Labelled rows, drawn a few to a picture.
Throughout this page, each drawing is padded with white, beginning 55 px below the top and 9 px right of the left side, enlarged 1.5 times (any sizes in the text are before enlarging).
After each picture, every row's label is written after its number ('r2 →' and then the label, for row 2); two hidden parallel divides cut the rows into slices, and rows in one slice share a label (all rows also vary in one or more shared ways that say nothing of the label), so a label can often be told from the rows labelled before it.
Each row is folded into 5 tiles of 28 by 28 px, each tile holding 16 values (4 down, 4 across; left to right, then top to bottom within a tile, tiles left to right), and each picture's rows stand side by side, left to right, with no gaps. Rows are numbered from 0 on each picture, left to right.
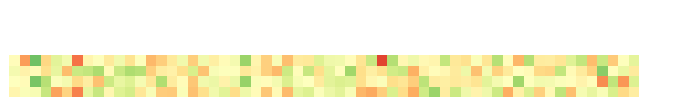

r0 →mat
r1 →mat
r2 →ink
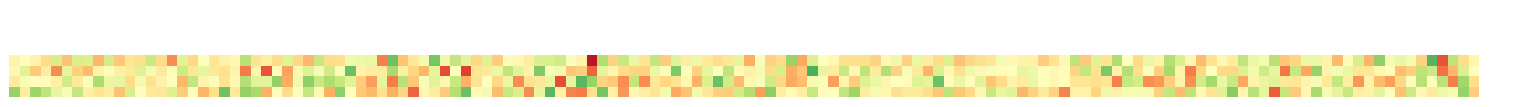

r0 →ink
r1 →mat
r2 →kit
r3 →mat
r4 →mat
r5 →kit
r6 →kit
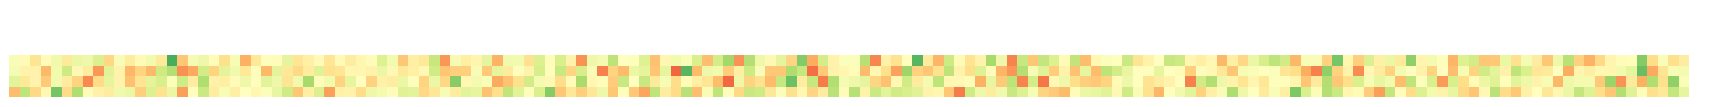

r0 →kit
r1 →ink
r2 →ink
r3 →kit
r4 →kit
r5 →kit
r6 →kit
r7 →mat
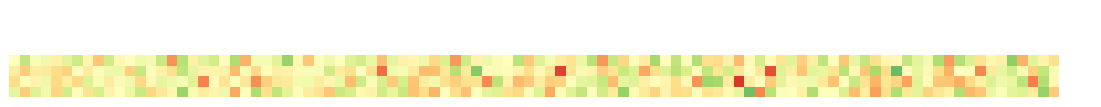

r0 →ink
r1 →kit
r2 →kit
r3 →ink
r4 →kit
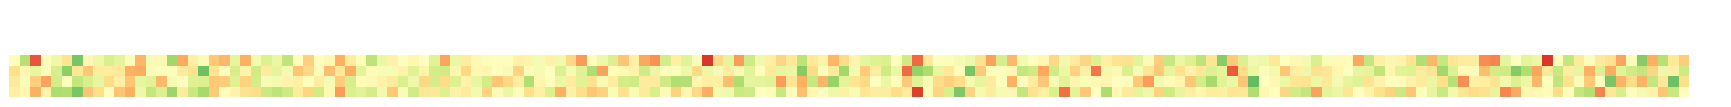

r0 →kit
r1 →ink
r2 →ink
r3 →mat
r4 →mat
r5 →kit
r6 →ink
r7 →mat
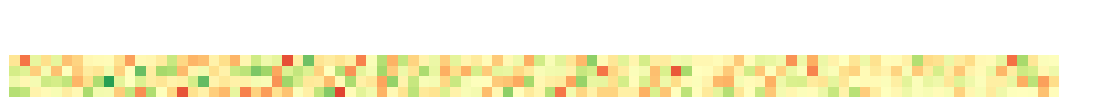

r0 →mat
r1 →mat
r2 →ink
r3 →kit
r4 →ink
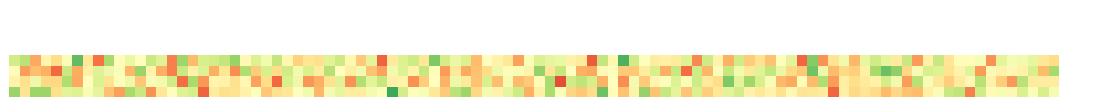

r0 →kit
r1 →kit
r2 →kit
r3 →mat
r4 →mat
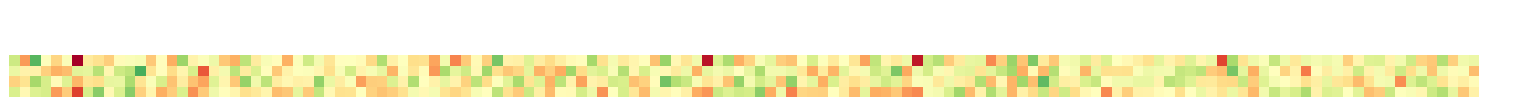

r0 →mat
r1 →mat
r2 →ink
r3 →mat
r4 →mat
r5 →mat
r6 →kit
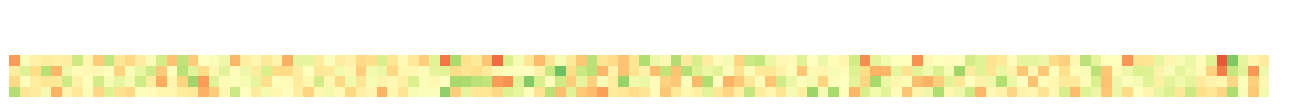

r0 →mat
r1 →ink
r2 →mat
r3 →kit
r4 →ink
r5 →mat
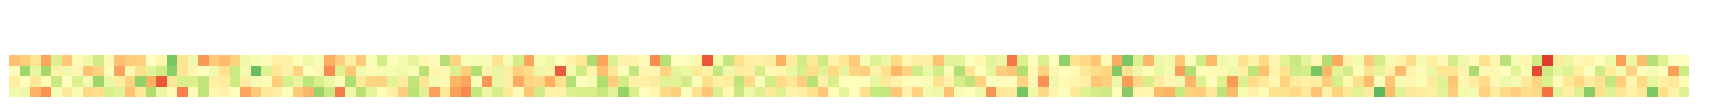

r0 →mat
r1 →mat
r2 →kit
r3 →mat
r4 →ink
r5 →kit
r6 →ink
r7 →mat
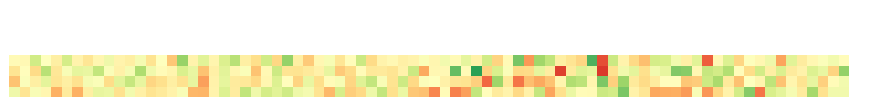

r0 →mat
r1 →kit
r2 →kit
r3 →mat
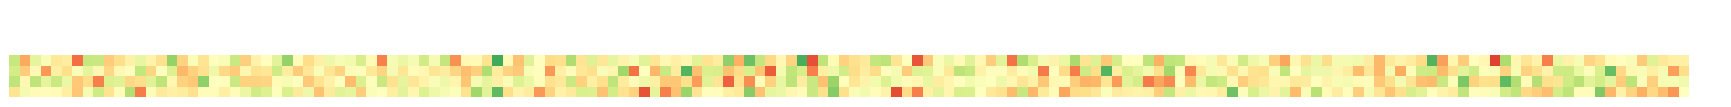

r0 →ink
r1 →kit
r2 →kit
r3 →kit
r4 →mat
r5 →kit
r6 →ink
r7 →mat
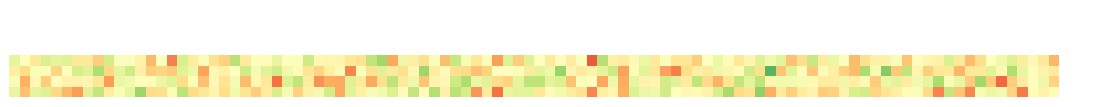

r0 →ink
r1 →ink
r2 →mat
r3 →ink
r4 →mat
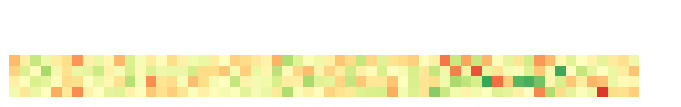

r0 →mat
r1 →ink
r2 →mat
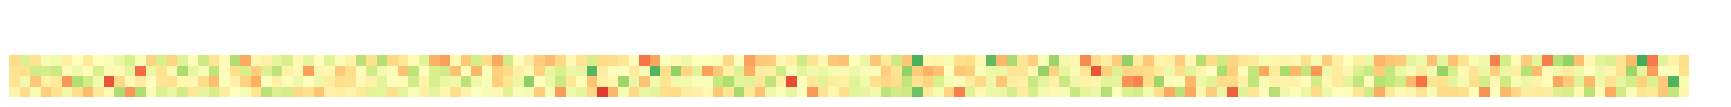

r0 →ink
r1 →kit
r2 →mat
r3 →mat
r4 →kit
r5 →kit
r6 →mat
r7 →ink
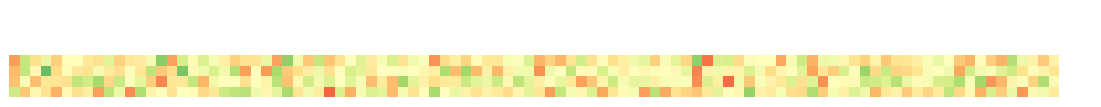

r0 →mat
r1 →ink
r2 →mat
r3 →ink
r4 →mat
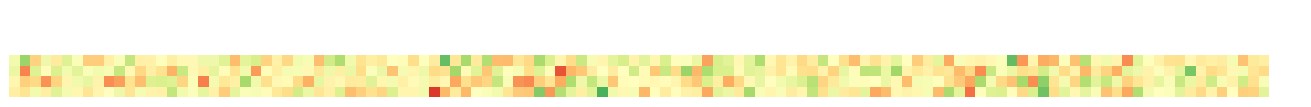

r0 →kit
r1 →ink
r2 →kit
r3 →ink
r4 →ink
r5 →mat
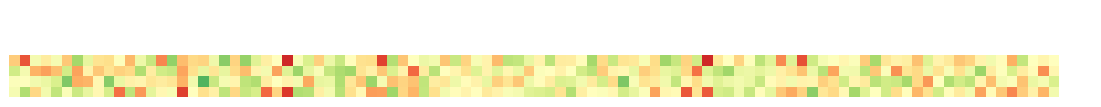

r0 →ink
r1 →mat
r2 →ink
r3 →mat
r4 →mat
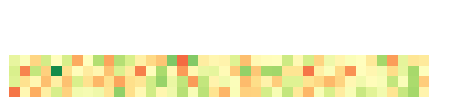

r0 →kit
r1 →kit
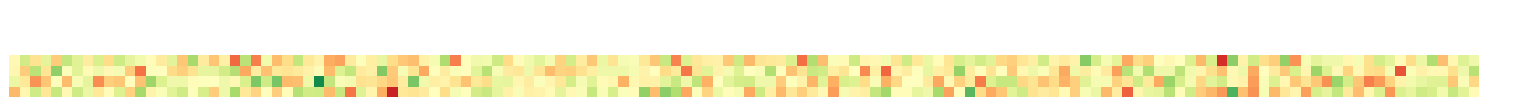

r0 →kit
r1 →mat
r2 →kit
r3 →mat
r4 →kit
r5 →mat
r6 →kit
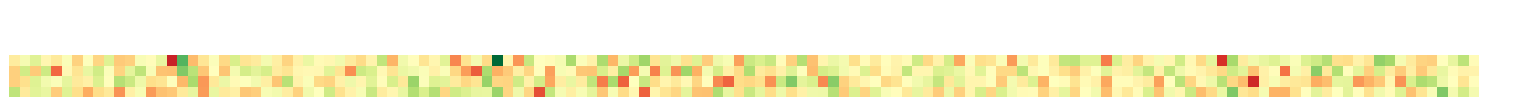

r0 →mat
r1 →ink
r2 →kit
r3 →kit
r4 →ink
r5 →ink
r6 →kit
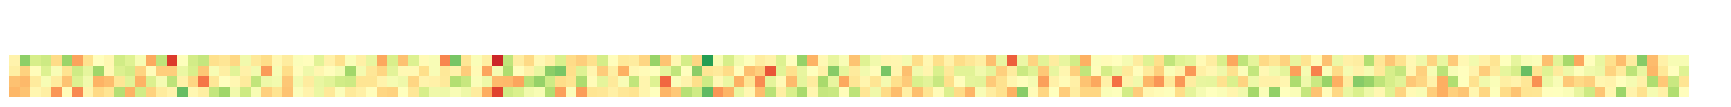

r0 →ink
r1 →mat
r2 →mat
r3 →kit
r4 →mat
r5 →kit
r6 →mat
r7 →ink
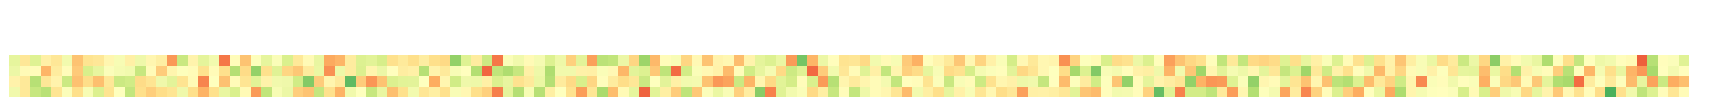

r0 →ink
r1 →mat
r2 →mat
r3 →kit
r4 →mat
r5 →mat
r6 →ink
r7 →ink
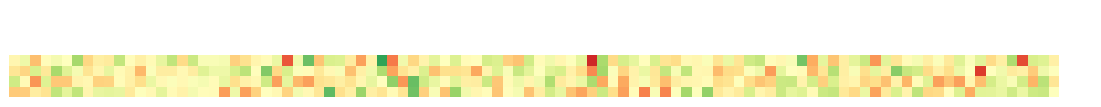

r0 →kit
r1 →ink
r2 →ink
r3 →kit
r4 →kit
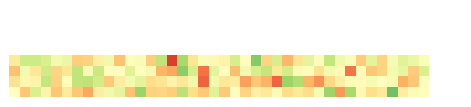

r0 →mat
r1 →ink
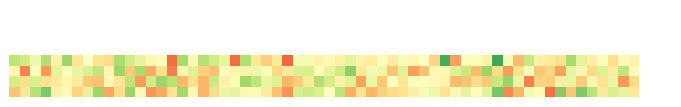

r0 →kit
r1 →mat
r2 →kit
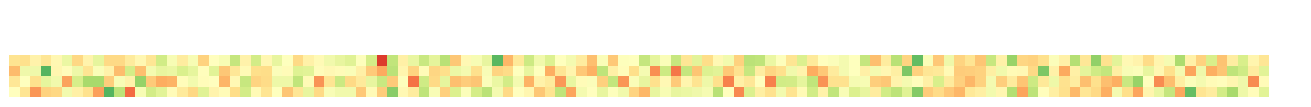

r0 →mat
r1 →ink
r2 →kit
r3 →kit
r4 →kit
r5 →ink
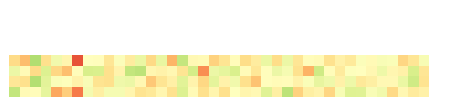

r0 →mat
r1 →ink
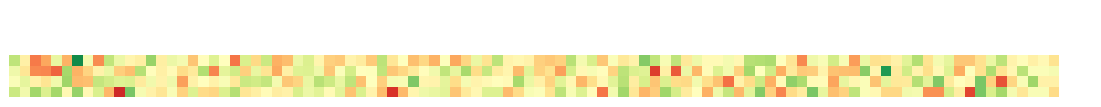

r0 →kit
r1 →mat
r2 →ink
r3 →kit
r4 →mat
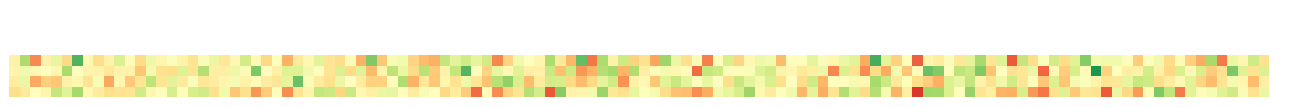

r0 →kit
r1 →mat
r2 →mat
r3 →mat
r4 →mat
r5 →mat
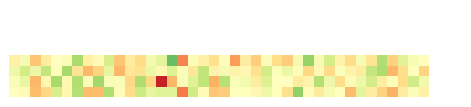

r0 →ink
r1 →ink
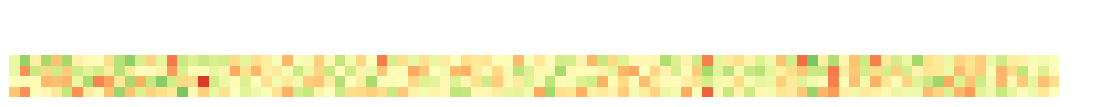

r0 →kit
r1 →ink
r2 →ink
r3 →mat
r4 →ink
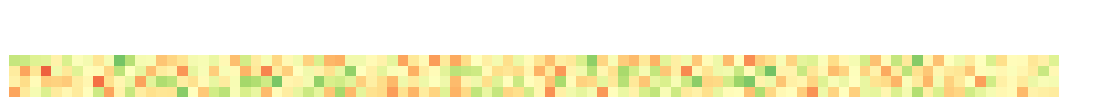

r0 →kit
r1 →mat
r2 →ink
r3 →mat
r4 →kit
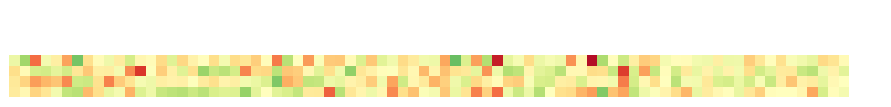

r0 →kit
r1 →ink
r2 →mat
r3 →mat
